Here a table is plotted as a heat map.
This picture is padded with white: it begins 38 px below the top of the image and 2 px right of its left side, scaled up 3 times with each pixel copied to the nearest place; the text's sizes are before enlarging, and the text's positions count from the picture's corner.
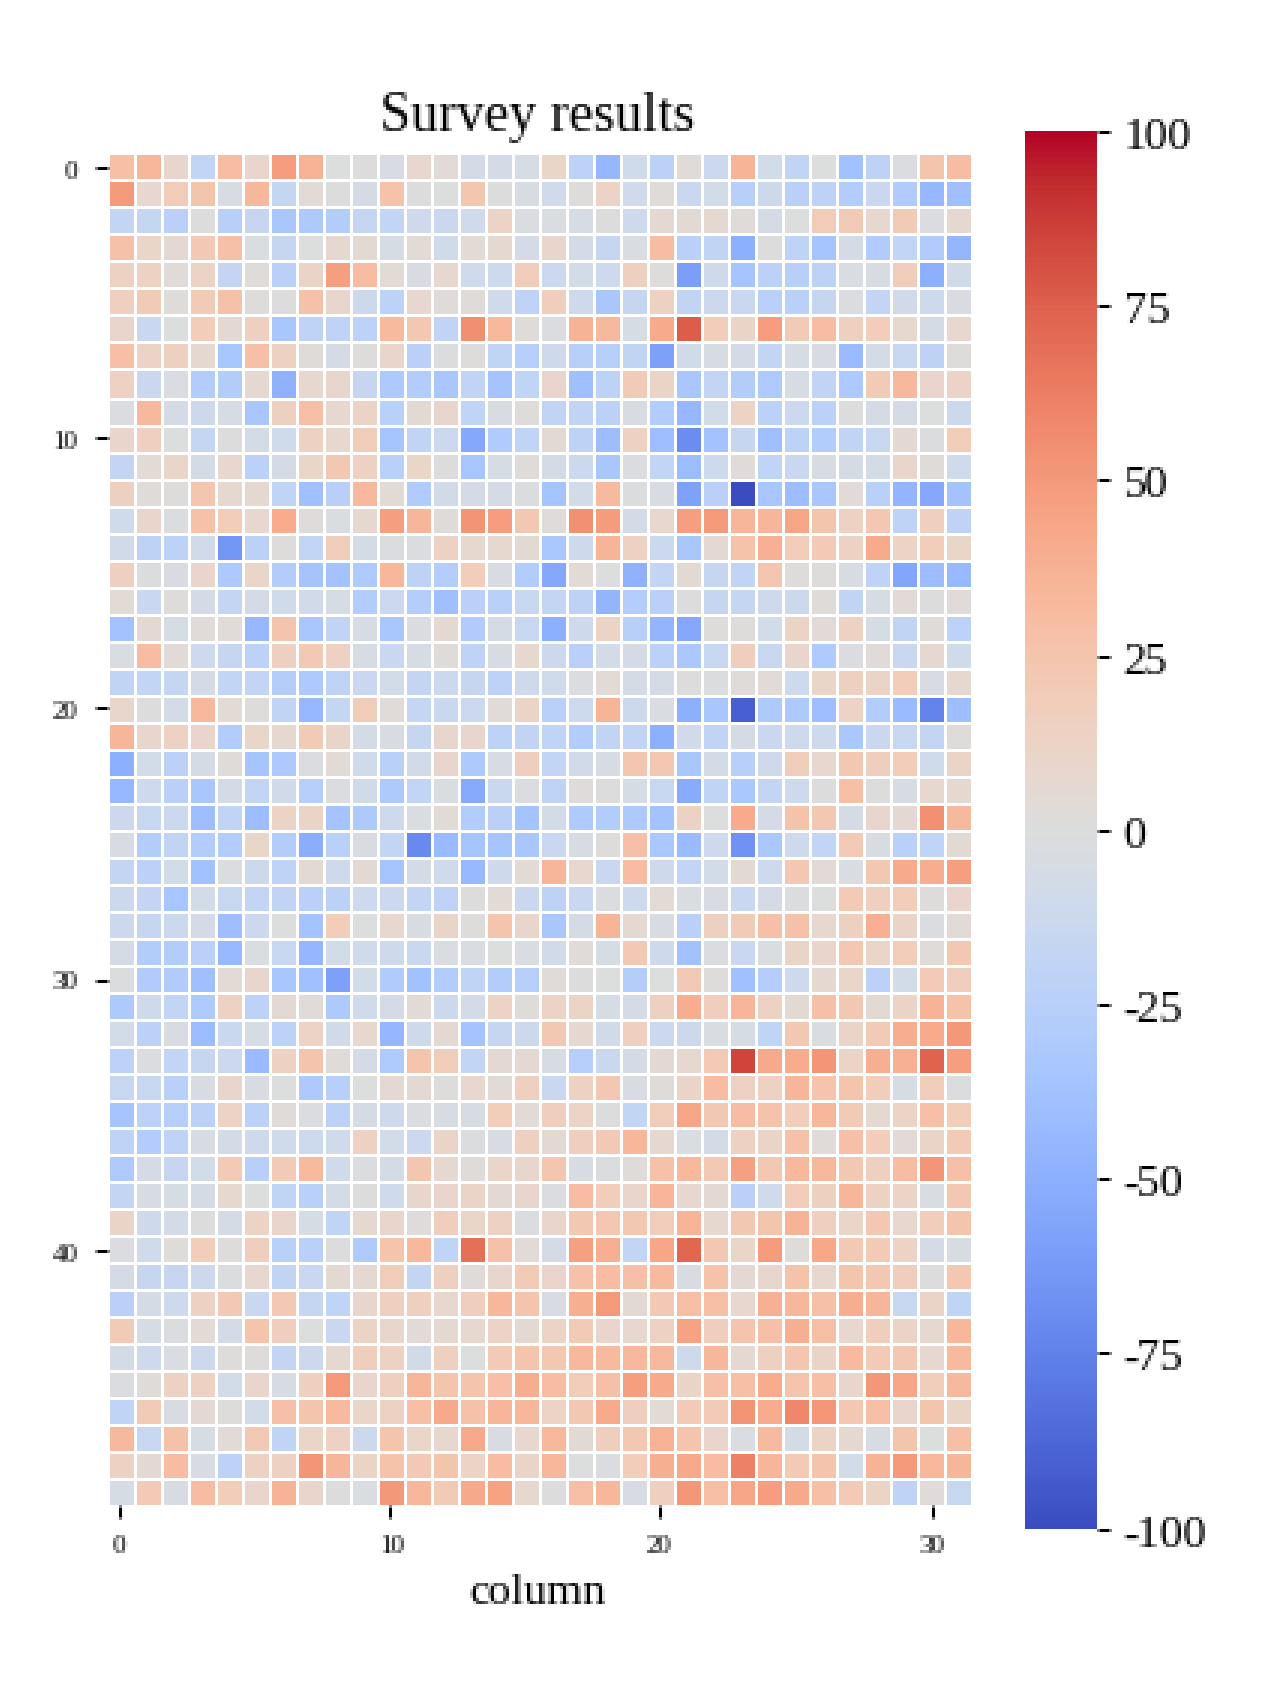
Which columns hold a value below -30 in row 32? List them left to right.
3, 10, 13
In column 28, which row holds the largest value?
45
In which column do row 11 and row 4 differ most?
30
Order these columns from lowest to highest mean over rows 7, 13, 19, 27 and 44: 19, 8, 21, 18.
8, 19, 21, 18
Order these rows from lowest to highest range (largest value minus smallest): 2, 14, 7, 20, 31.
2, 31, 7, 14, 20
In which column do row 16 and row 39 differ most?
18
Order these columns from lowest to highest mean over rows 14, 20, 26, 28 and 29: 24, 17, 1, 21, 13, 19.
21, 1, 13, 17, 24, 19
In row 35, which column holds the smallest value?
0
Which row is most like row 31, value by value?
35
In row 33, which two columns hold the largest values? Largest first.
23, 30
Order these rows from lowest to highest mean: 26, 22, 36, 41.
22, 26, 36, 41
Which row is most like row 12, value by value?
20
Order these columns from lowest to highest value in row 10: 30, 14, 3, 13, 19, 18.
13, 18, 14, 3, 30, 19
